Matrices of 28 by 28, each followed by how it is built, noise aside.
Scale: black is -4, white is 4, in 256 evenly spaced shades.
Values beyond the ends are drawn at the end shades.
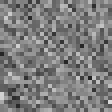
Toeplitz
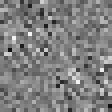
block diagonal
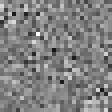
block diagonal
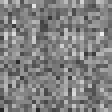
blocks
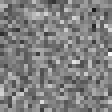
noise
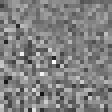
lower triangular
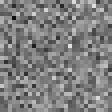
noise
